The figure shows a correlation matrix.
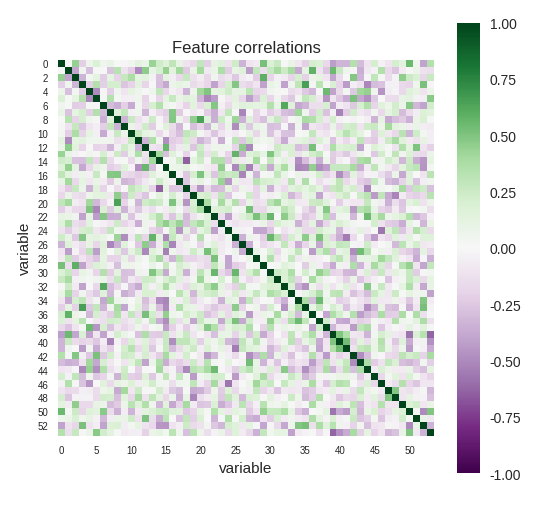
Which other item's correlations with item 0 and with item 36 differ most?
39
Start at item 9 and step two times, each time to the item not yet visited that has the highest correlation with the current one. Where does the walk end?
48
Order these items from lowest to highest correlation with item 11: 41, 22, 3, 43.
41, 22, 3, 43
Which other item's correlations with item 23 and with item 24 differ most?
17
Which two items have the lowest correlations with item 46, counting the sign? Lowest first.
24, 4
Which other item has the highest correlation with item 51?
12
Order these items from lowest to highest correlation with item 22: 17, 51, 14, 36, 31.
51, 36, 31, 17, 14
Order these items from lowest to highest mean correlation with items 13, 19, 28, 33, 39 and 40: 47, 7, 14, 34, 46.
7, 34, 47, 14, 46
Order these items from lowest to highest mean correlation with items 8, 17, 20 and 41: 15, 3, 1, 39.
3, 15, 39, 1
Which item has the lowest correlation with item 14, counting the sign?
18
